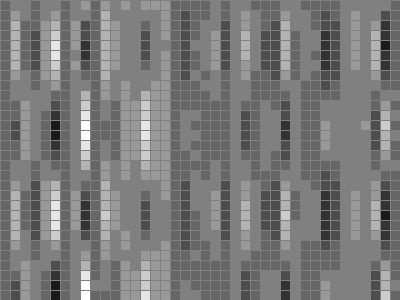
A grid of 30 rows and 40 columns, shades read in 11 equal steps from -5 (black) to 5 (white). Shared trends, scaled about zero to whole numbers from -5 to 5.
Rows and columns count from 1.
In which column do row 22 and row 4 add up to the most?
6
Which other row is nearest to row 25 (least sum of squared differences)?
2
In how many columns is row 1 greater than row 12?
9
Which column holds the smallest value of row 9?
33
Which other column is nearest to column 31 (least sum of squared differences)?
26
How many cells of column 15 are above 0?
15
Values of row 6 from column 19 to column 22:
-2 -1 0 1
